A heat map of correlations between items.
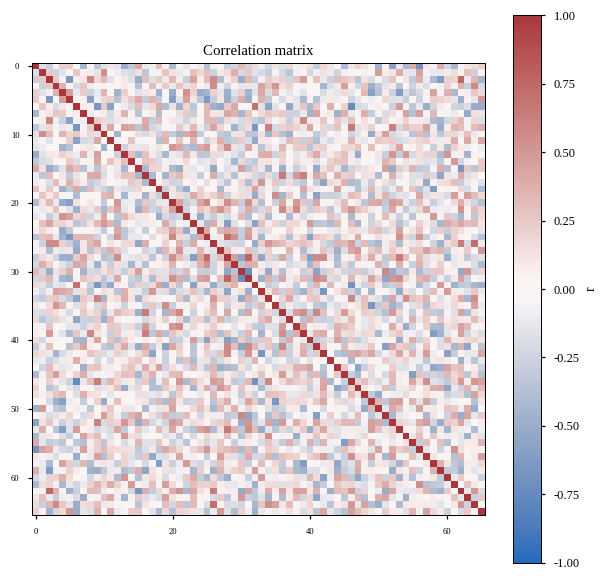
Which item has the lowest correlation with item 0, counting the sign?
56
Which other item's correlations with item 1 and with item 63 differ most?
30
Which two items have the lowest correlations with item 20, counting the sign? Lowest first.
5, 4
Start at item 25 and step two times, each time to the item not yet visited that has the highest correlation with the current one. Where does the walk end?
31
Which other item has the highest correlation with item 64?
26
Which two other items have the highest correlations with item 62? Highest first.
2, 26
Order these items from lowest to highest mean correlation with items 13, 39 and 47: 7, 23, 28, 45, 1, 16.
23, 1, 45, 7, 28, 16
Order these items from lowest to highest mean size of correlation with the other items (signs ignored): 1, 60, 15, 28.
1, 60, 15, 28
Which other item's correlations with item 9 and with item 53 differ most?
6
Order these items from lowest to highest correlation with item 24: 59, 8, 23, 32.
23, 8, 32, 59
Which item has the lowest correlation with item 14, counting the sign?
29
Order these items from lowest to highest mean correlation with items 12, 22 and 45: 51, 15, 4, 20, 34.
15, 34, 51, 4, 20
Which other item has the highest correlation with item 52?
9
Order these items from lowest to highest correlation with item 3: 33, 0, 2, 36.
0, 36, 2, 33
